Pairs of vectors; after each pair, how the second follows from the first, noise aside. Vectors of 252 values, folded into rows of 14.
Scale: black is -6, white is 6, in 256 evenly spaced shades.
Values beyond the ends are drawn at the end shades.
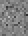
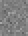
wrapped around, negated, shrunk.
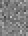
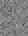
wrapped around, negated, shrunk.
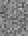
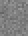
shrunk.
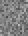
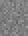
wrapped around, negated, shrunk.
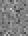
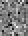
reversed, scaled up.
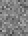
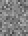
copied.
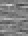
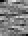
wrapped around, negated, scaled up.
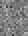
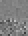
wrapped around, negated, partly zeroed.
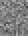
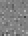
wrapped around, partly zeroed.
